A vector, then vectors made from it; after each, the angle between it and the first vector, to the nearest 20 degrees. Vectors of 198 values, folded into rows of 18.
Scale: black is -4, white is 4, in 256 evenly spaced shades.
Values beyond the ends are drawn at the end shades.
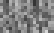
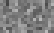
60 degrees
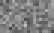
60 degrees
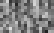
160 degrees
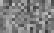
100 degrees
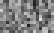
40 degrees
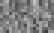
160 degrees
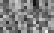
20 degrees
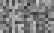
80 degrees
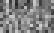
140 degrees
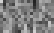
60 degrees
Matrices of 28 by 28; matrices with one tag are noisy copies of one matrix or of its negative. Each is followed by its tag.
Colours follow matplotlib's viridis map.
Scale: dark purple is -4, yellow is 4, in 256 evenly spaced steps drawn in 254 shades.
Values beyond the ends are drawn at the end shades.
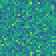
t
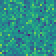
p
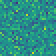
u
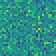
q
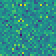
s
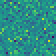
u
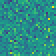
u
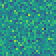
u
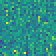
p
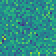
t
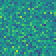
t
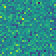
t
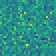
t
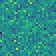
u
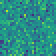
p
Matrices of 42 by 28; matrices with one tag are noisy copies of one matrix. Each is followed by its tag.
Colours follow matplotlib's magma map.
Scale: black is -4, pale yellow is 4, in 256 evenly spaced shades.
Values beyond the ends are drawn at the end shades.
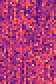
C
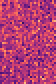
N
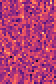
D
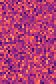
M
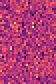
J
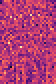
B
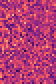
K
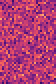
M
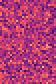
K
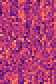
D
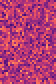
K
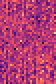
C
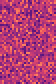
J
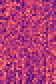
B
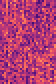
C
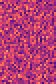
M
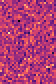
M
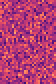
M
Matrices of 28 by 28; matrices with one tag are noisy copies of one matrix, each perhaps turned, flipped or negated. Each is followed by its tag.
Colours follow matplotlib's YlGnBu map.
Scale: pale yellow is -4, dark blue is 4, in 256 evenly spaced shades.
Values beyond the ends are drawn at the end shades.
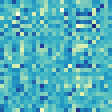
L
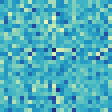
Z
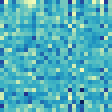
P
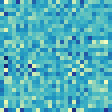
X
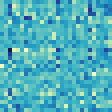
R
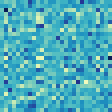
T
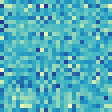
X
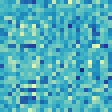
L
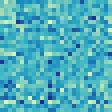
R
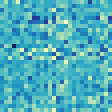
Z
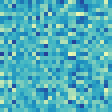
T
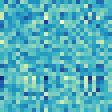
L
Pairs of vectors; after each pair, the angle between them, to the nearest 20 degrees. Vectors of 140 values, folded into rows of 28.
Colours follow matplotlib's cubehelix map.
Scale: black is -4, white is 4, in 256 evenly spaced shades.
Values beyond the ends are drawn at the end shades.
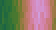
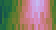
20 degrees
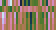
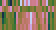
160 degrees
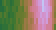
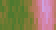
20 degrees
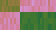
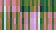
120 degrees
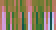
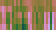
20 degrees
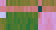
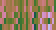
60 degrees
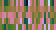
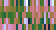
160 degrees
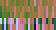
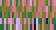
40 degrees
